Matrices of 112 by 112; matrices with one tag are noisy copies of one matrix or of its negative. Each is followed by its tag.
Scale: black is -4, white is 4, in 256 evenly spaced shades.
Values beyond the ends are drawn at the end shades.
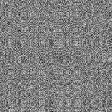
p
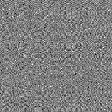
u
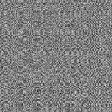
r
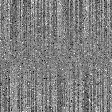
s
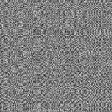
r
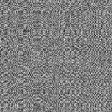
r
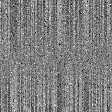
s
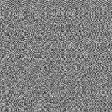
u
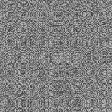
p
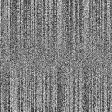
s
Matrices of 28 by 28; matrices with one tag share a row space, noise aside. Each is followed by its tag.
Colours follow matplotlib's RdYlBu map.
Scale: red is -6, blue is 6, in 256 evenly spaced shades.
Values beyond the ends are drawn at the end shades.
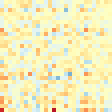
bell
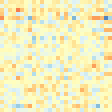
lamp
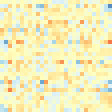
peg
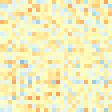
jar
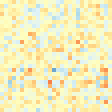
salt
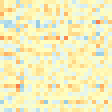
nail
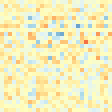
salt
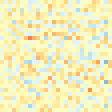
salt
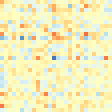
bell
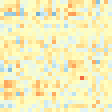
nail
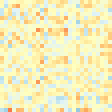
peg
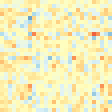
jar
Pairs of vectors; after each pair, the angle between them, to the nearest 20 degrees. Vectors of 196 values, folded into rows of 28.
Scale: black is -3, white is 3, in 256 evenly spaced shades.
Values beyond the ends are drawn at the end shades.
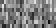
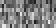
160 degrees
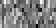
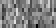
40 degrees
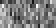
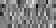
120 degrees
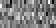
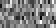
160 degrees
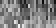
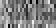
60 degrees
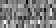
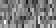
40 degrees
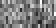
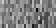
60 degrees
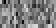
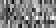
100 degrees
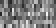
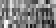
120 degrees
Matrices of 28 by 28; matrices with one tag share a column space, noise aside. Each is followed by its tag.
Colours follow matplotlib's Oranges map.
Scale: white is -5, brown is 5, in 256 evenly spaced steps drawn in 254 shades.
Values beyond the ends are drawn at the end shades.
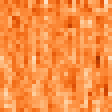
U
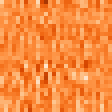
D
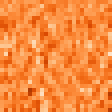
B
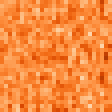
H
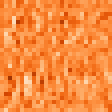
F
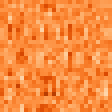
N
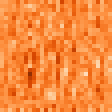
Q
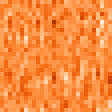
F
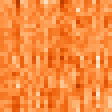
U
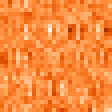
N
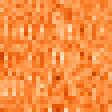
N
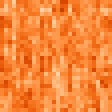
U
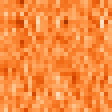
F
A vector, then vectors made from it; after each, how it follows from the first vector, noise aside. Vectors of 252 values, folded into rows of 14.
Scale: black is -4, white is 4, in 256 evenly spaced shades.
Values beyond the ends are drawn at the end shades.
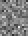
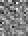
wrapped around.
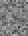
negated, shrunk.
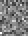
wrapped around.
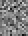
reversed.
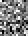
wrapped around, scaled up.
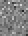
wrapped around, partly zeroed.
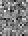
reversed.
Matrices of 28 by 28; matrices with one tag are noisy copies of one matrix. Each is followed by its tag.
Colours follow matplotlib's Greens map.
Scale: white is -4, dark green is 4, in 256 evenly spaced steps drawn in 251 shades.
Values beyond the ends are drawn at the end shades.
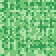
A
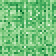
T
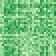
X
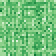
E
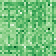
T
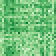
X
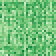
T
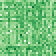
T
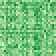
E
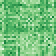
X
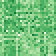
X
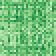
T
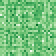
E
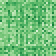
T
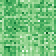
X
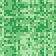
X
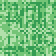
T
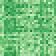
X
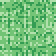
T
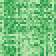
X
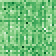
T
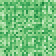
E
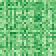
E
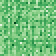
A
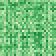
E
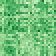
X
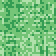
X
